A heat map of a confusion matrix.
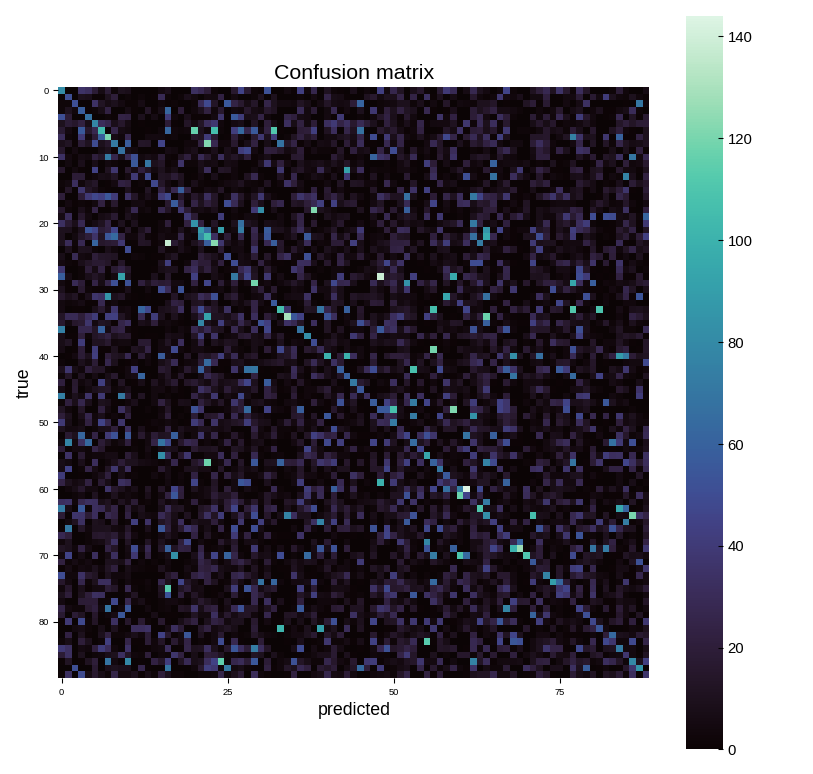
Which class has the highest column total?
22
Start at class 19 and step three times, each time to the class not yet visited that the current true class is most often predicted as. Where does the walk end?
16
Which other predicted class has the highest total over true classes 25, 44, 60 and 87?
61
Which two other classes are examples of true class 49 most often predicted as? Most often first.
62, 53
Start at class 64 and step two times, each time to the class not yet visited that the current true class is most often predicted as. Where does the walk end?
24
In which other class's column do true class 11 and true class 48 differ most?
59
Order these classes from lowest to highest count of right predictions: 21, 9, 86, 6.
9, 86, 21, 6
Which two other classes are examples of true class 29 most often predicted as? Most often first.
77, 52
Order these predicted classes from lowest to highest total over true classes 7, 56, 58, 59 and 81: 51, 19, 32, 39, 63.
19, 63, 32, 51, 39
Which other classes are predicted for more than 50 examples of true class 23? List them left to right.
5, 16, 22, 32, 63
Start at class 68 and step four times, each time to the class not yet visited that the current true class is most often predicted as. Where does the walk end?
38
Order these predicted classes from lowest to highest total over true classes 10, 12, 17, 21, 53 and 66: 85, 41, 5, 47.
85, 41, 5, 47
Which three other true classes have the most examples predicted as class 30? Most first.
18, 74, 35
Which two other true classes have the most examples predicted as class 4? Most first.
53, 21
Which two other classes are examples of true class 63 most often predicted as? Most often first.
84, 0
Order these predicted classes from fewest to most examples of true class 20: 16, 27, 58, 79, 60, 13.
13, 58, 16, 60, 79, 27
